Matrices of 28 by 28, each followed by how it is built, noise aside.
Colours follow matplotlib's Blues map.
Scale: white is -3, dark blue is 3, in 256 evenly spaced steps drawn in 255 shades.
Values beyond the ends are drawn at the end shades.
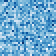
noise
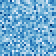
blocks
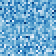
uneven rows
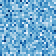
noise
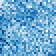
smooth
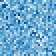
banded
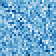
banded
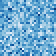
blocks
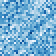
Hankel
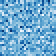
low rank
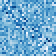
banded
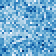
smooth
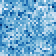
smooth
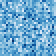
blocks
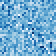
banded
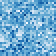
smooth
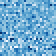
uneven rows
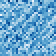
Hankel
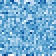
uneven rows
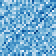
Hankel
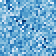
banded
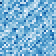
Hankel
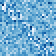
banded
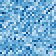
Hankel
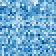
blocks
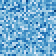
noise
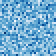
noise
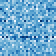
uneven rows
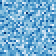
noise
